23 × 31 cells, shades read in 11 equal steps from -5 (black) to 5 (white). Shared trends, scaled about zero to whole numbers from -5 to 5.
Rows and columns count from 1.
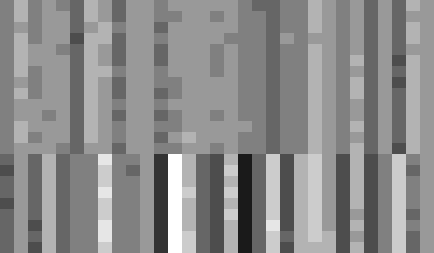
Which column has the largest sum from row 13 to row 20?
13
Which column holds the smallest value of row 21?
18
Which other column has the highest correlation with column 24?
14
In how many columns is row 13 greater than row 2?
5
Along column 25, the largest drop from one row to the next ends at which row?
15
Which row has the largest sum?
12
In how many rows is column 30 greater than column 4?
12
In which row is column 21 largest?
4
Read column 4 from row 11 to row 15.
0 1 1 1 2
